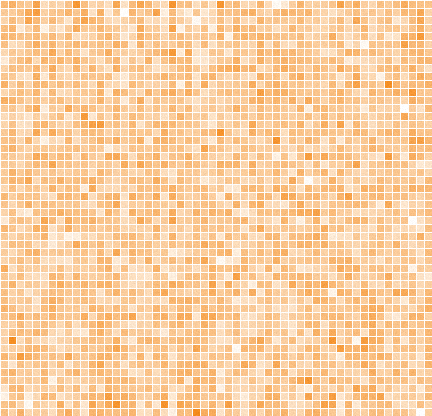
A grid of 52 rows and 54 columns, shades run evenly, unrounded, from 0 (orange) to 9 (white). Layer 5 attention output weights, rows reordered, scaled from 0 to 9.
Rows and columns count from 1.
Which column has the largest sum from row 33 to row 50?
28
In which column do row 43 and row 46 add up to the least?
46
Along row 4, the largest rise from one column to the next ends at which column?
23
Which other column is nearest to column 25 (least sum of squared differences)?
40
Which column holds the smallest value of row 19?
26
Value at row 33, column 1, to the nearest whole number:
6
